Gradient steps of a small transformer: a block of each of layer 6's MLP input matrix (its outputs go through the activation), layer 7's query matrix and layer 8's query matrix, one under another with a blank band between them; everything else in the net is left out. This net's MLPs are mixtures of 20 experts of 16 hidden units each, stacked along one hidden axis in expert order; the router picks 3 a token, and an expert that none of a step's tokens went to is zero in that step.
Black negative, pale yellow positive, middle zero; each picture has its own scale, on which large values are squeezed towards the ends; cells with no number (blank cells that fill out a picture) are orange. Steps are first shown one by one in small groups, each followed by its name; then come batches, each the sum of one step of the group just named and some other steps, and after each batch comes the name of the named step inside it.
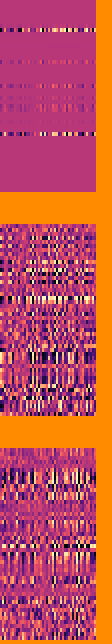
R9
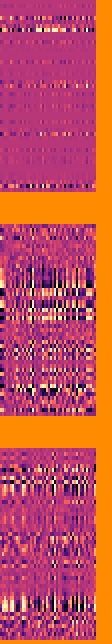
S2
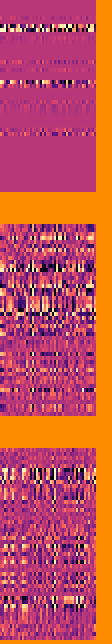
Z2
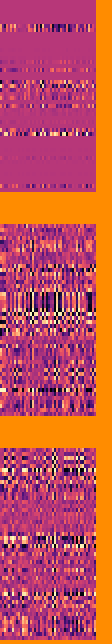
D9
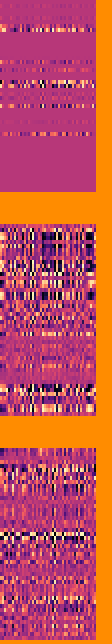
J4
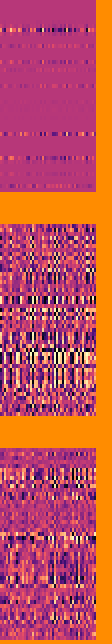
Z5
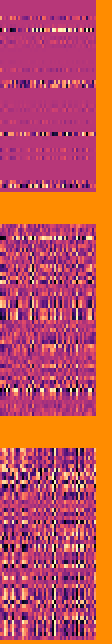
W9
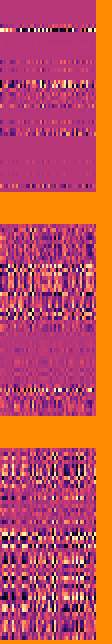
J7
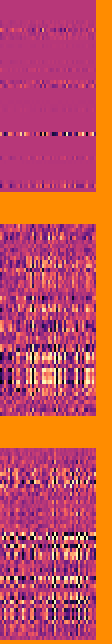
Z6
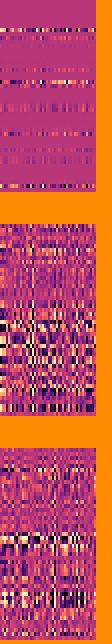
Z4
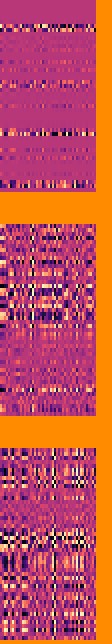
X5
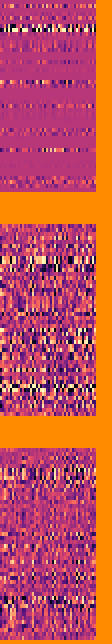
Z2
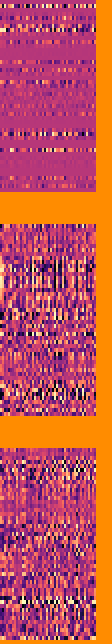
Z2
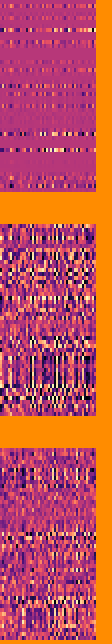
R9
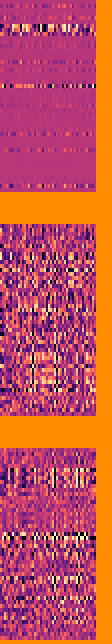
Z6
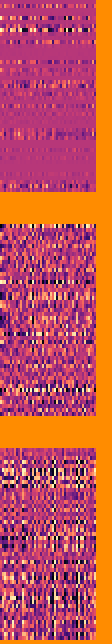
W9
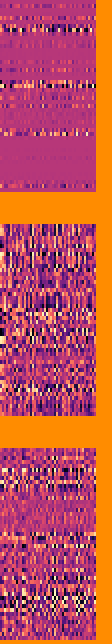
D9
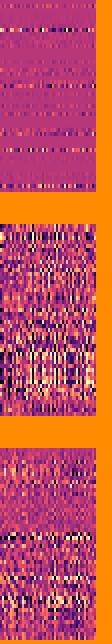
Z6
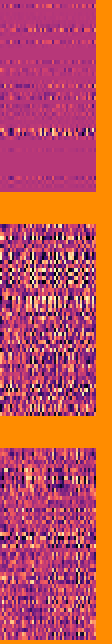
R9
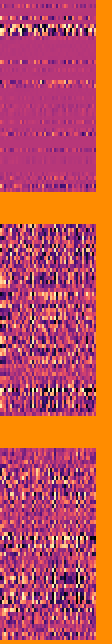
Z4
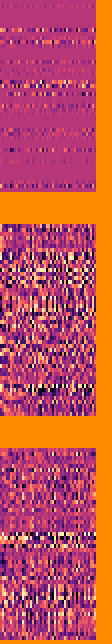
Z4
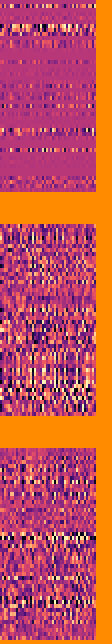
Z6
